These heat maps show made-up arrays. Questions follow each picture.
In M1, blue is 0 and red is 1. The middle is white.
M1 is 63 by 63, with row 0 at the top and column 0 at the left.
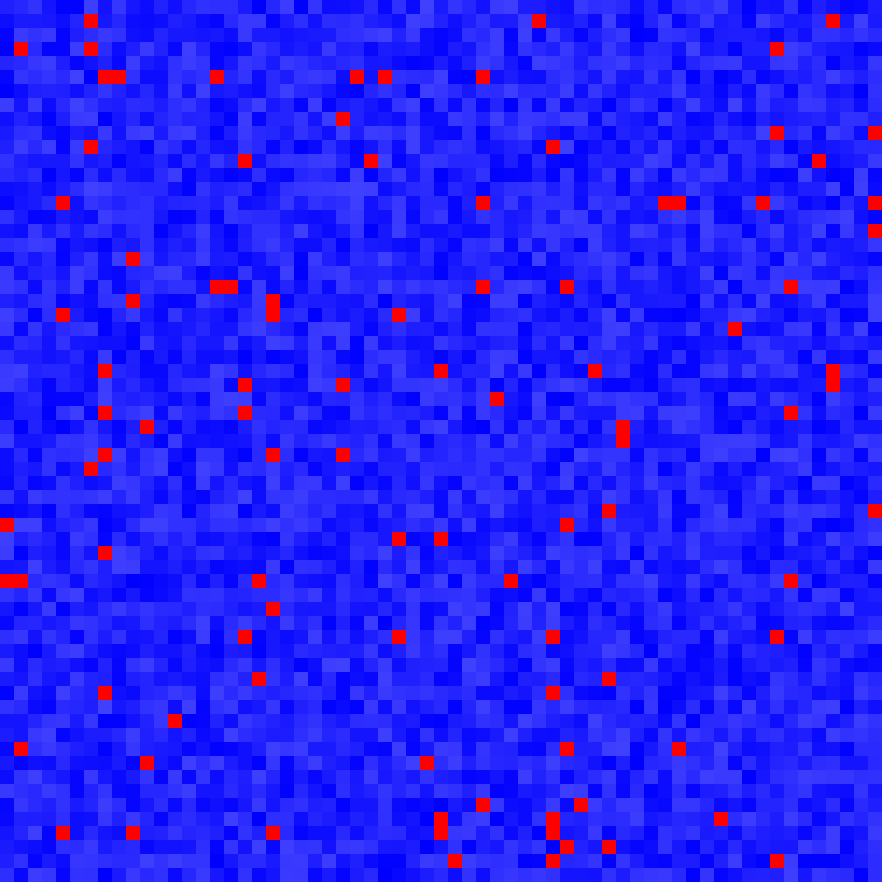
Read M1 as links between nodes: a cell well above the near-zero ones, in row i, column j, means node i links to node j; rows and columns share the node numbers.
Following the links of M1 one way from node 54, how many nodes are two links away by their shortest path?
3
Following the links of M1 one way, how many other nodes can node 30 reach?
5
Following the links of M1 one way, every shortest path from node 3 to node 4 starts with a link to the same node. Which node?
node 1
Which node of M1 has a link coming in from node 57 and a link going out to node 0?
node 41
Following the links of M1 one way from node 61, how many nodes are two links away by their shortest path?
3
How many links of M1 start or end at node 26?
5
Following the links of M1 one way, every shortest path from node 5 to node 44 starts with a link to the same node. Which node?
node 27
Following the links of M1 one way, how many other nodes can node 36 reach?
3
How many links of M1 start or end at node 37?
2
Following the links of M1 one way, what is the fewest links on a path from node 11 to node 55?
4
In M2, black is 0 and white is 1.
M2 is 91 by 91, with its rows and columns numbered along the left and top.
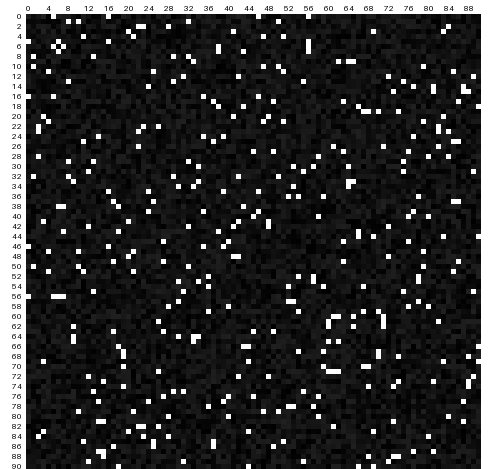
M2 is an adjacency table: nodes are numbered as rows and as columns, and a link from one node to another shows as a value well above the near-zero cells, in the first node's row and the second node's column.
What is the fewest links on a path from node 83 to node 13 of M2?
6
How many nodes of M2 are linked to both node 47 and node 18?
0
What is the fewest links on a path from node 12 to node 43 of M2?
7
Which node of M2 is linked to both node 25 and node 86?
node 37
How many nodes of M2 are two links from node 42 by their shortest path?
8
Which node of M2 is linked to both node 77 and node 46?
node 39
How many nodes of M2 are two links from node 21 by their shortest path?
4
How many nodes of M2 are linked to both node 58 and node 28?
1
